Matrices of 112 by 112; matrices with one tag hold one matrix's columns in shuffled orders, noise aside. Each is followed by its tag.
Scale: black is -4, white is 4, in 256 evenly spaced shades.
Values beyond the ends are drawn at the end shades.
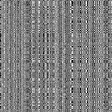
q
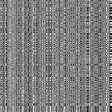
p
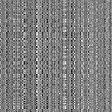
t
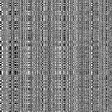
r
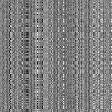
t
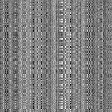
t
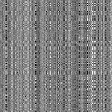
r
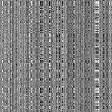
q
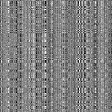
q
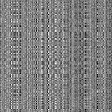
t
